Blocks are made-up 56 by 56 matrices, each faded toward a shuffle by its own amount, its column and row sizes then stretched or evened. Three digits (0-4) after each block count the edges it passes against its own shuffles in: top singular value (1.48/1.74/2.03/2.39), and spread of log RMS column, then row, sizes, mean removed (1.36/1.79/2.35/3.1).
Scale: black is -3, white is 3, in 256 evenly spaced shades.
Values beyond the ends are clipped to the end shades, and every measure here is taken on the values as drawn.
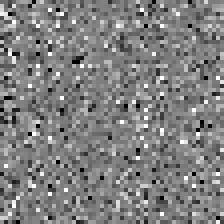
0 2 0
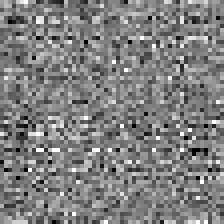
3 0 3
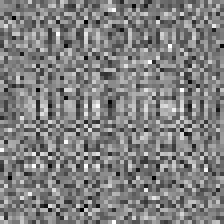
4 2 1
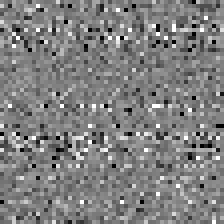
0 0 3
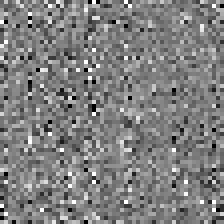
0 3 1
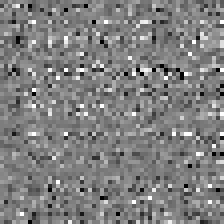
2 1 3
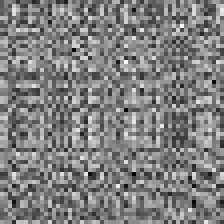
4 3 1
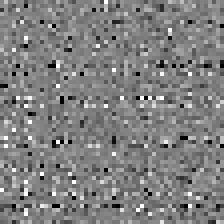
0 2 3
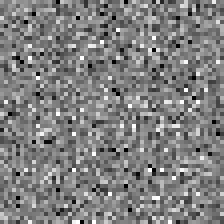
0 0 0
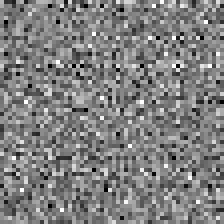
2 0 2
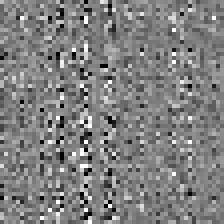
0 4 1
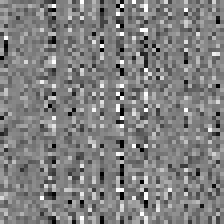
3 4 0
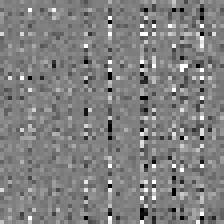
1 4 2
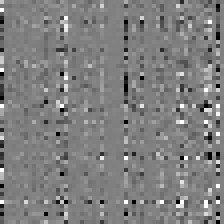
2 4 2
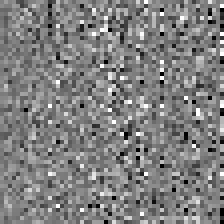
0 4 0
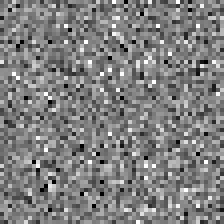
0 0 0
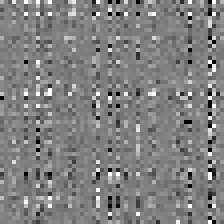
4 4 2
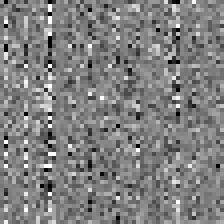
2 4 0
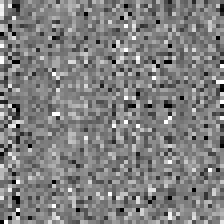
2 3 0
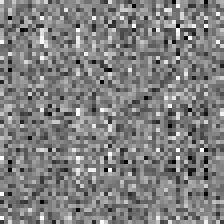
2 3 2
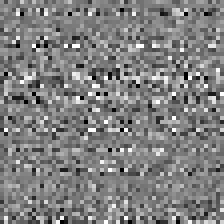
2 0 4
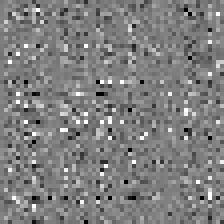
0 3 2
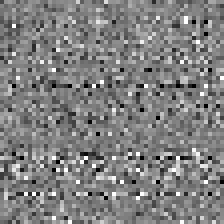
1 0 3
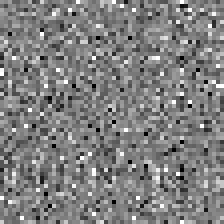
1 0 0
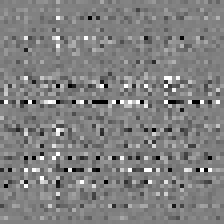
2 1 4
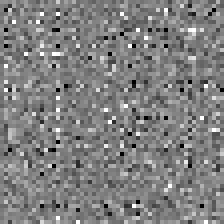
0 2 2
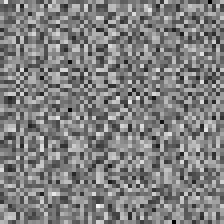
4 1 1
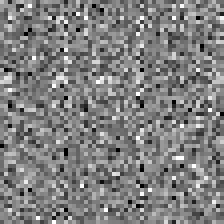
2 2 0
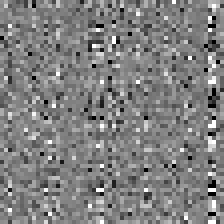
3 3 0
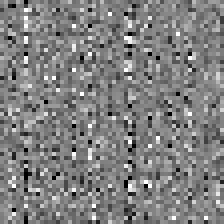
1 4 0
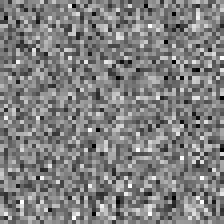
2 1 1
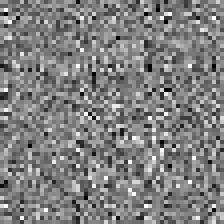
3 2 1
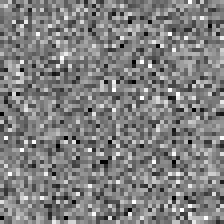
0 1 0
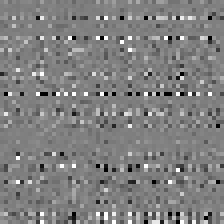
4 2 4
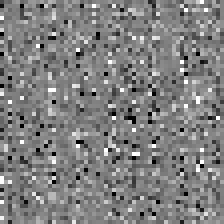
1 3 0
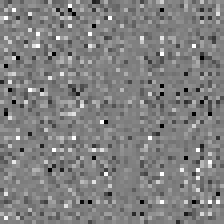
1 2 1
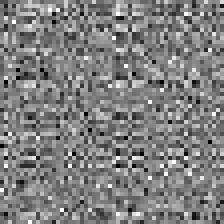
4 1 2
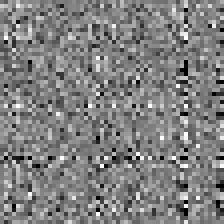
3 3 2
